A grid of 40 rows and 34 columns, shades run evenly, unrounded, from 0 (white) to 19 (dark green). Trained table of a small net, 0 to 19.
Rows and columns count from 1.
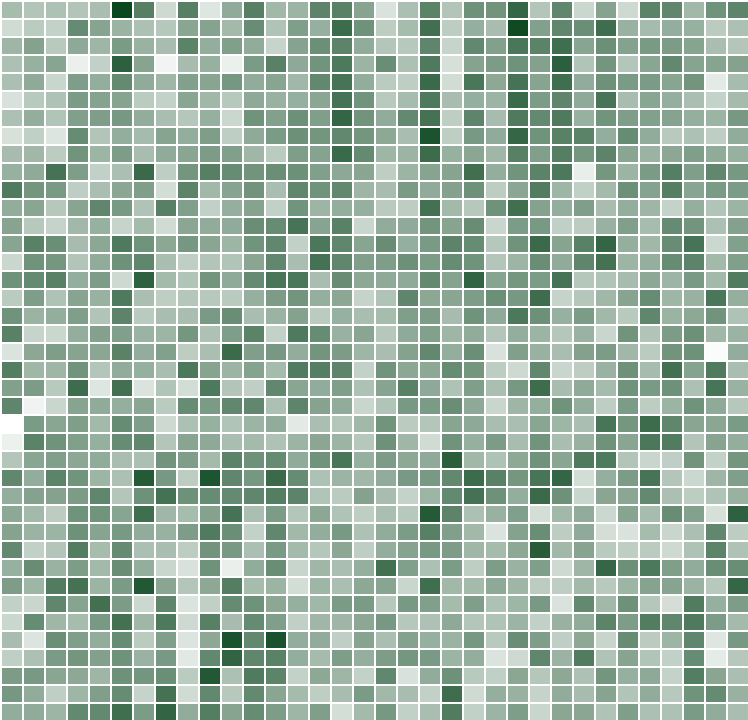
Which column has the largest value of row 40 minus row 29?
8
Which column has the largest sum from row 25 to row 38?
13
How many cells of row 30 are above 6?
27
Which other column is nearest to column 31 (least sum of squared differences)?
15
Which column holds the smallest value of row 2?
1
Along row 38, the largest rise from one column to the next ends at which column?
10
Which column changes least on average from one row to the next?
21
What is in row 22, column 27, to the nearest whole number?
9
